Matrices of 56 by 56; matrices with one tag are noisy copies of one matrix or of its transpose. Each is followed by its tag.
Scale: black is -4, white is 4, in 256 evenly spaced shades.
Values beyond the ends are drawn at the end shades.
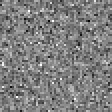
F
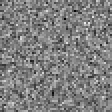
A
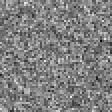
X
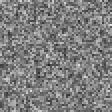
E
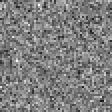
F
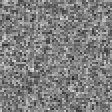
F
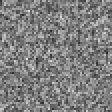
F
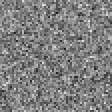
E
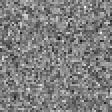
X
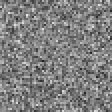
X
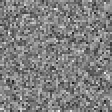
X
